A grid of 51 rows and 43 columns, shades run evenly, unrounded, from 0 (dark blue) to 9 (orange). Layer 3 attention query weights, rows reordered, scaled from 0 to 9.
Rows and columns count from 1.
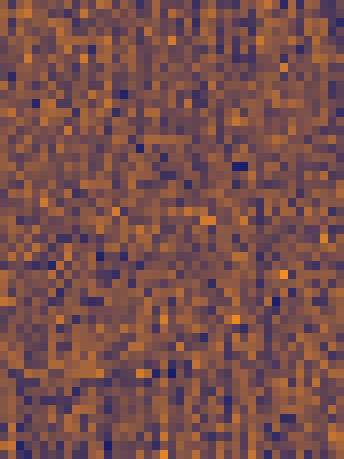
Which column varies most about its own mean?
30
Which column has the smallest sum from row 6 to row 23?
25
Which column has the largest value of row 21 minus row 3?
43
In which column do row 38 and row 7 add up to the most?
11
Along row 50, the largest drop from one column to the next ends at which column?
3
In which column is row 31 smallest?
15
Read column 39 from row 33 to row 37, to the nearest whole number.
6 5 5 4 2
